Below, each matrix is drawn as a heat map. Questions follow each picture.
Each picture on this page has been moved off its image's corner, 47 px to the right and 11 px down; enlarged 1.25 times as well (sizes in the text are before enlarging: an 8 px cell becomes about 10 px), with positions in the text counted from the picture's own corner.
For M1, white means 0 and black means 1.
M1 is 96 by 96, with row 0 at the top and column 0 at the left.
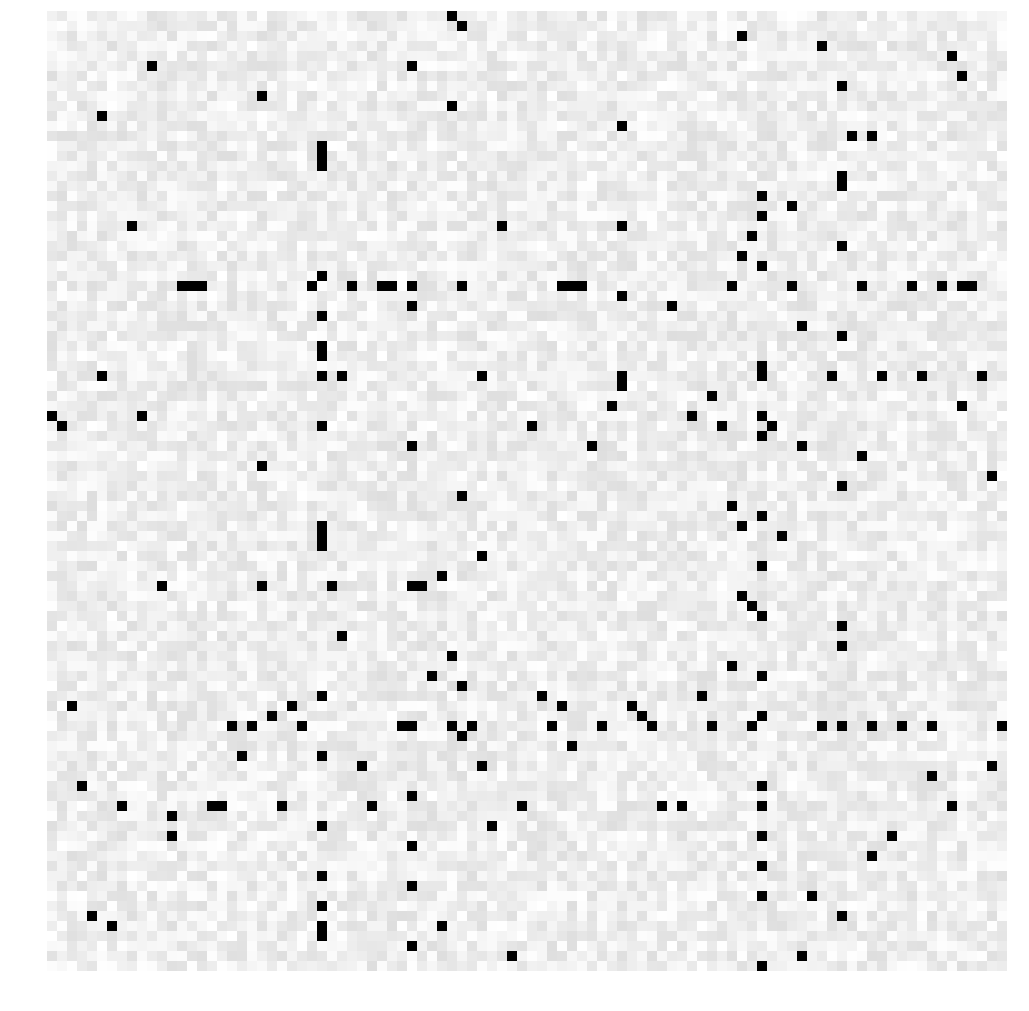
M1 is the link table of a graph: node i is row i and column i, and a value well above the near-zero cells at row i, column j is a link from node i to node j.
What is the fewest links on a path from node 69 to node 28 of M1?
5
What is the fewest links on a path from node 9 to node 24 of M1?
7
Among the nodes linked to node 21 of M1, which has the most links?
node 57
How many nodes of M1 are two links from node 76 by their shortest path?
1
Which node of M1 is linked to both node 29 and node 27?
node 36
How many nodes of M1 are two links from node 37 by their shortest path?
4
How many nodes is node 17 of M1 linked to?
1
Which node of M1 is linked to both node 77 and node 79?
node 71
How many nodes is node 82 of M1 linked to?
3
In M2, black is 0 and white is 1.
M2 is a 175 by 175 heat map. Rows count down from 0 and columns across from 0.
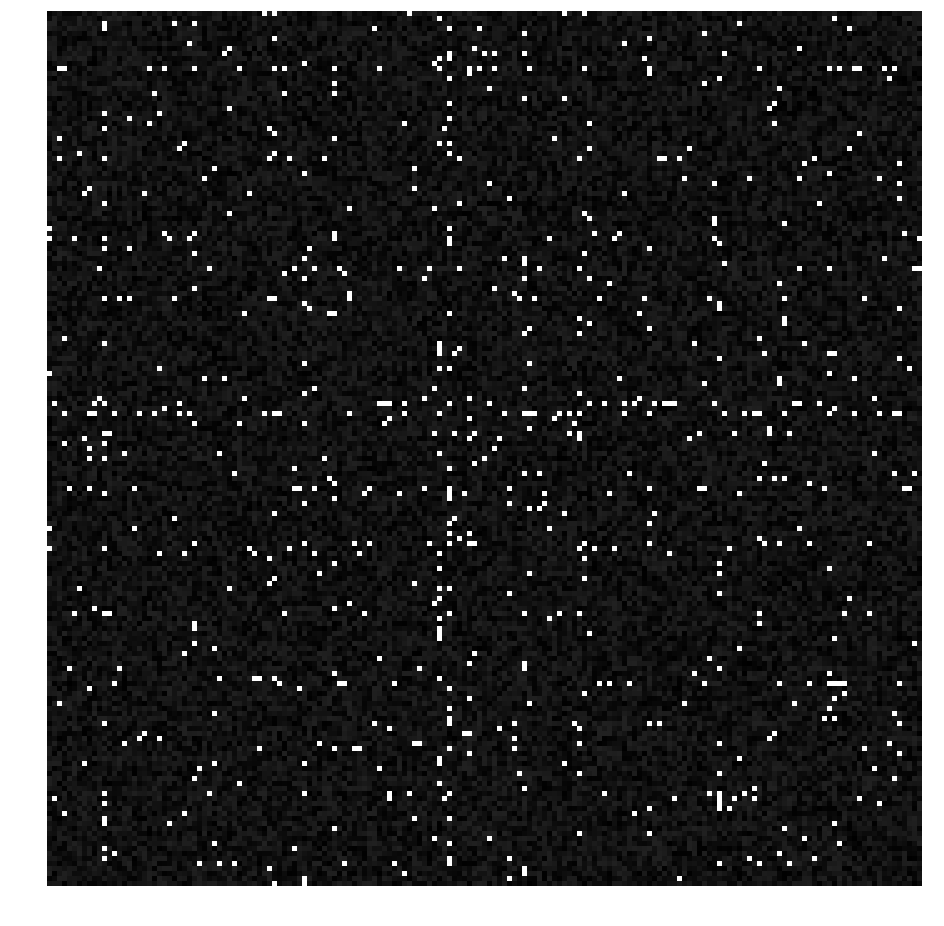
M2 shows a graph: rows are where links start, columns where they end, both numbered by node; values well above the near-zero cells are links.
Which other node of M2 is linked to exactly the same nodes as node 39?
node 118
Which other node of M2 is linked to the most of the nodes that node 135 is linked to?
node 95
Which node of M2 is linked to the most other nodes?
node 80
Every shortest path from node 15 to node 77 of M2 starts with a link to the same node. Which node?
node 88
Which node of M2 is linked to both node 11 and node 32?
node 156
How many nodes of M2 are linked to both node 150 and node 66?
1
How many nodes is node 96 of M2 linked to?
8
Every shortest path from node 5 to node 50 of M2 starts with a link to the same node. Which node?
node 120
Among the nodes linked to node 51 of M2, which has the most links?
node 106
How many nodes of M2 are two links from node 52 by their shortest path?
5
